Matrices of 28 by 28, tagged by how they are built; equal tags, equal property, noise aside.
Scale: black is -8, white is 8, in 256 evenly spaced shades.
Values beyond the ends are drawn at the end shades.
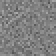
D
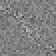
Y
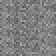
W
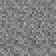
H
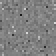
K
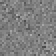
Y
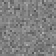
D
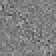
Y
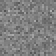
W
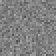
D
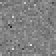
K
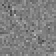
Y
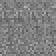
H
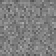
H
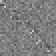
Y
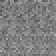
H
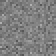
W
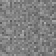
W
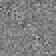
Y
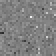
K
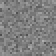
W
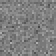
H
